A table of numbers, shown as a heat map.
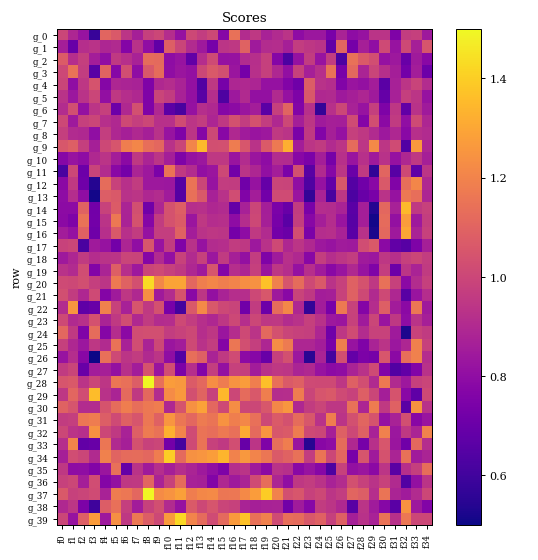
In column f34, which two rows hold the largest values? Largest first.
g_32, g_35
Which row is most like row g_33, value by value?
g_22
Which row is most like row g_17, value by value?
g_27
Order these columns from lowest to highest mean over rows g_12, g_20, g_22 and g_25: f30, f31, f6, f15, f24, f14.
f31, f24, f6, f15, f14, f30
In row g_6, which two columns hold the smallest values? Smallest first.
f24, f11
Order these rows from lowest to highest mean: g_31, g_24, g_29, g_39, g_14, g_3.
g_14, g_3, g_24, g_29, g_31, g_39
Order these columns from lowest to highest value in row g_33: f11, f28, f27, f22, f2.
f11, f2, f28, f22, f27
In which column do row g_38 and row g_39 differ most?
f3
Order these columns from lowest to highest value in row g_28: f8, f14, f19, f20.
f20, f14, f19, f8
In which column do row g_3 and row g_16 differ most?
f32
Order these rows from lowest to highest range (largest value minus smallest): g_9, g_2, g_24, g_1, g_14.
g_1, g_2, g_24, g_9, g_14
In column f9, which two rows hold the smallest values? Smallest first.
g_1, g_11
